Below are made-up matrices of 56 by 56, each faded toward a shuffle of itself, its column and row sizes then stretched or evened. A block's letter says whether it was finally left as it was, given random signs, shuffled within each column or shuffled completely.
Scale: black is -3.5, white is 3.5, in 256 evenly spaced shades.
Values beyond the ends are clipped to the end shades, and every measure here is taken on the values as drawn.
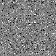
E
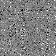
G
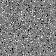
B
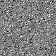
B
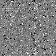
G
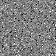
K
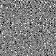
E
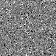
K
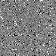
G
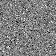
B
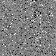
K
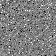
B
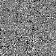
G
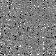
G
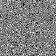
G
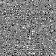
E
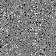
G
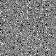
K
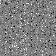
K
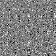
E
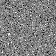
B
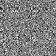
E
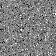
B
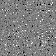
E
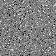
K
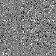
E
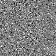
K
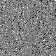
K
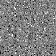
E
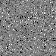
E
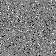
B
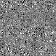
E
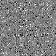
E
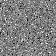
B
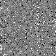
K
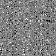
E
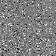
E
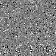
G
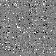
G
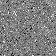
B
